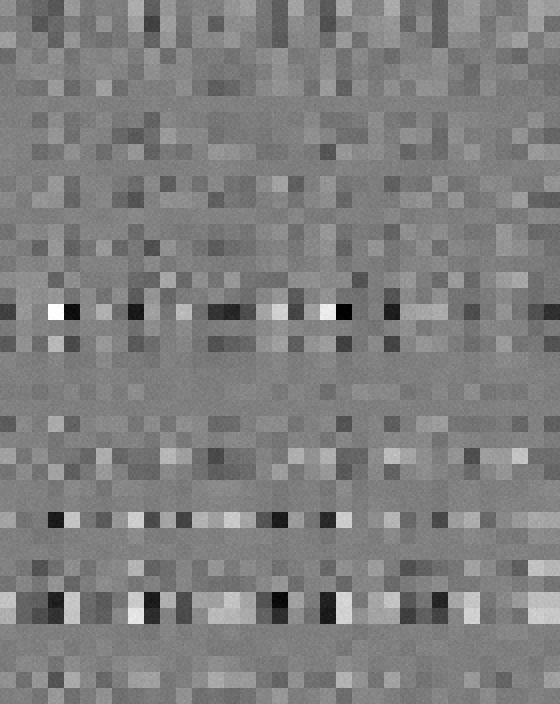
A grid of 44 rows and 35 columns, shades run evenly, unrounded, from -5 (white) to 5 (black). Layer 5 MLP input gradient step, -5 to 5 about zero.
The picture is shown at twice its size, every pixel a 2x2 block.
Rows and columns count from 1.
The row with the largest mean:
20
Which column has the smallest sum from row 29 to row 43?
9
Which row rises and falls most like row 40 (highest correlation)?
18
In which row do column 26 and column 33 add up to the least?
29
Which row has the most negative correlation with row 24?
43
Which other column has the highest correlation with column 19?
25
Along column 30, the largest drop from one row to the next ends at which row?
38
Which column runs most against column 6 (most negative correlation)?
24
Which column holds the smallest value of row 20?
4
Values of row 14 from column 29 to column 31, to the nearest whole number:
0 0 0
